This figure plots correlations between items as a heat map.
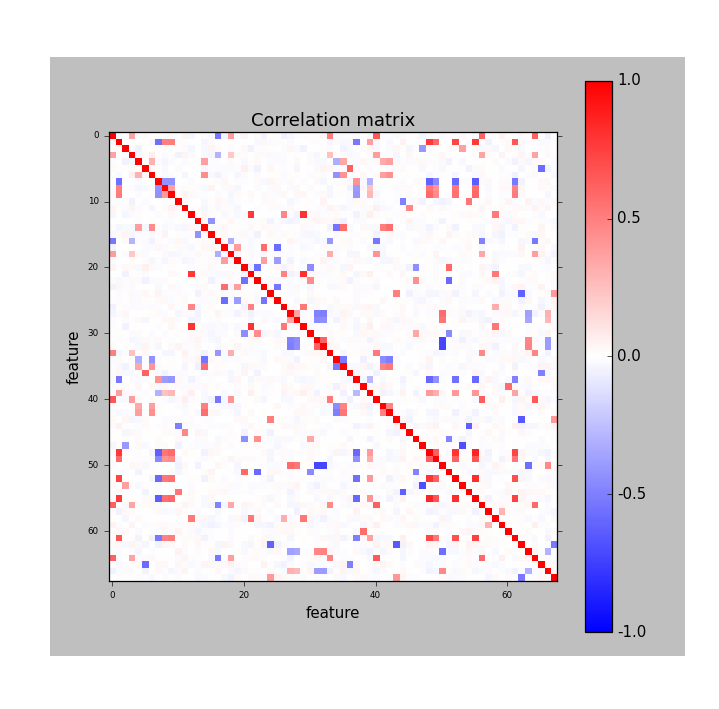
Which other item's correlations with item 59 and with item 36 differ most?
5
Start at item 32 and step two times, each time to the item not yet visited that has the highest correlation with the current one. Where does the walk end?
63
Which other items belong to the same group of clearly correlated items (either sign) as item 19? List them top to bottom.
17, 23, 25
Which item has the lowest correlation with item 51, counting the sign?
22
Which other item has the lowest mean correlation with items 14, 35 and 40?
34
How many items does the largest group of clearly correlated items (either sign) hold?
11
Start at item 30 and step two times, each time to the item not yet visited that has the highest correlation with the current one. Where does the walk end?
46
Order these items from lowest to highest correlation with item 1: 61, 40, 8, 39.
40, 39, 8, 61
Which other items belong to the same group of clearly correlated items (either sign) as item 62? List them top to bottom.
24, 43, 67
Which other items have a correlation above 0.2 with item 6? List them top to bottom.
4, 14, 35, 41, 42
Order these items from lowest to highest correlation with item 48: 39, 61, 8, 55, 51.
51, 39, 8, 61, 55
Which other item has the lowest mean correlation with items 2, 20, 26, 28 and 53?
47
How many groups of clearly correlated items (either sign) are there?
15
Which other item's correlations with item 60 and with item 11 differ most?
38
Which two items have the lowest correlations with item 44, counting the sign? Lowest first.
54, 10
